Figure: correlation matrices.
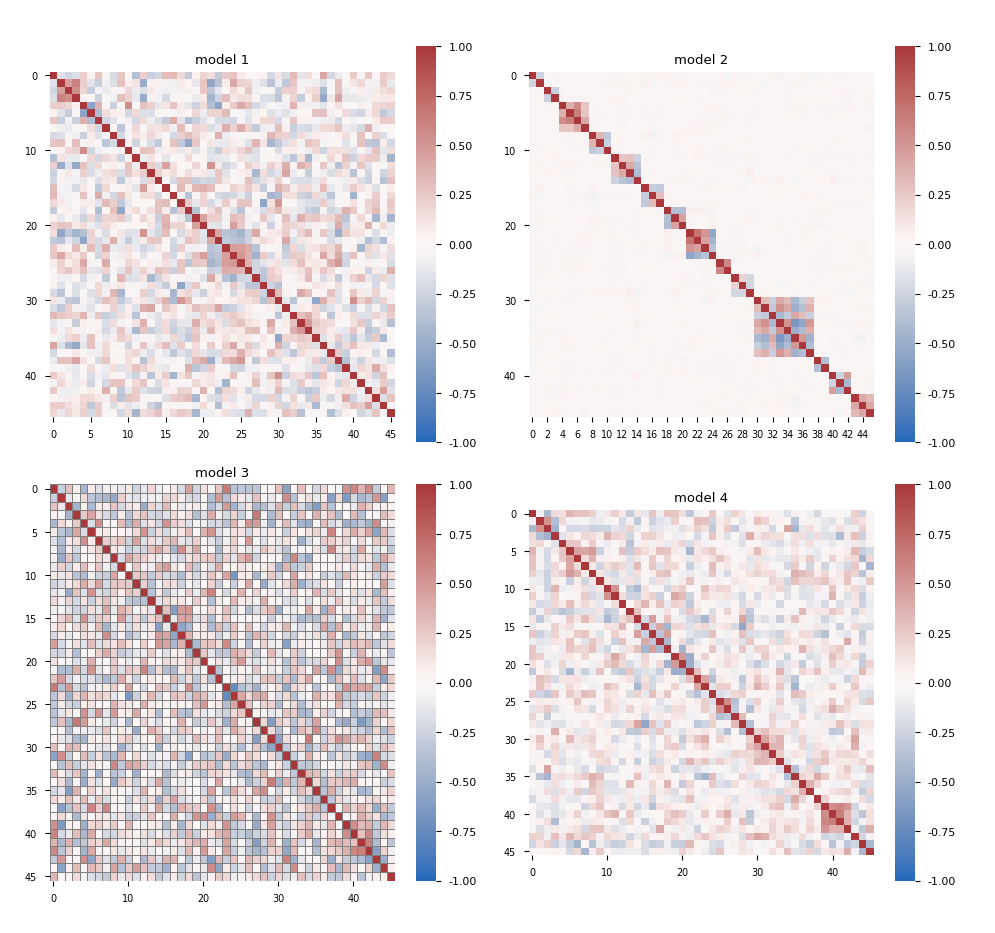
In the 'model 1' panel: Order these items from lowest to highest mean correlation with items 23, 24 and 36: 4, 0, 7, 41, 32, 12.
41, 12, 4, 32, 7, 0
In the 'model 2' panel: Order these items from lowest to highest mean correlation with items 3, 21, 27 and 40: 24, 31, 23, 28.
24, 31, 28, 23
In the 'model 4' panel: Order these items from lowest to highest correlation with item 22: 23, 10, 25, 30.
10, 25, 30, 23
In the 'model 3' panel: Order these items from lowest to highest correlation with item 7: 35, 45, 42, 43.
45, 43, 42, 35
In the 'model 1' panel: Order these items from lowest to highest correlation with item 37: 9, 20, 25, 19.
20, 9, 19, 25
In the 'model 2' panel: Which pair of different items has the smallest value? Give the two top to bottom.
33, 35
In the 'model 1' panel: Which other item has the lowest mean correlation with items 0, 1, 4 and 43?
22
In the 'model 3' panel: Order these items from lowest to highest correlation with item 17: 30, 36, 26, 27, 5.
26, 36, 30, 5, 27
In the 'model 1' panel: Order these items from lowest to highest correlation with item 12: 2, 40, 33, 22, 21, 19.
2, 40, 22, 19, 33, 21
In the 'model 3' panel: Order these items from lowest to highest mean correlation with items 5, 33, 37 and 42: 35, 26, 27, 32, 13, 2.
26, 2, 13, 27, 32, 35
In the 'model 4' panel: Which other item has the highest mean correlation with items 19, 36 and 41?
40
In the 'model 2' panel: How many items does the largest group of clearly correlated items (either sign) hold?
8
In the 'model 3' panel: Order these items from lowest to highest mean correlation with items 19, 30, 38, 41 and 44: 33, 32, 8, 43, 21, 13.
43, 33, 21, 13, 8, 32
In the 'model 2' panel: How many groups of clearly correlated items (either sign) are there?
14
